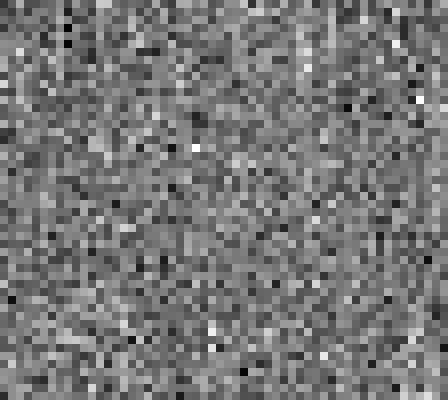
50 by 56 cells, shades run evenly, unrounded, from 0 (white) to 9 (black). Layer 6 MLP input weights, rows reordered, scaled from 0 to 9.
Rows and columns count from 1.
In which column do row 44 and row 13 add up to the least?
53
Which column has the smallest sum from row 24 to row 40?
11
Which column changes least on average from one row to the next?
54
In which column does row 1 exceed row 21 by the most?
32
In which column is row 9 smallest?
39
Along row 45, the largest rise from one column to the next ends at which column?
42
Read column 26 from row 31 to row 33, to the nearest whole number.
4 3 6
